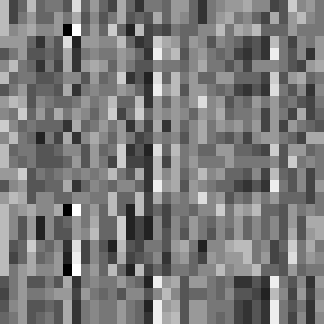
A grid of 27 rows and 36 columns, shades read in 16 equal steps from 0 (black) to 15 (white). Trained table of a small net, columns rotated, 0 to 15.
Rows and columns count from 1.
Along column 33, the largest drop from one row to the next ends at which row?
15
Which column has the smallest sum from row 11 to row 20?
17
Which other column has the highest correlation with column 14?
11
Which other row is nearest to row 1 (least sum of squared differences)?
21
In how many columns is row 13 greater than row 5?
15
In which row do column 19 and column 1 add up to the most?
4
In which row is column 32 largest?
25
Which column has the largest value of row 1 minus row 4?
9
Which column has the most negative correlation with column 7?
22
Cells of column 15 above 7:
4
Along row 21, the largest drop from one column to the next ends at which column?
10
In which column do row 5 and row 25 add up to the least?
30
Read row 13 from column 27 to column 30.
6 6 5 4
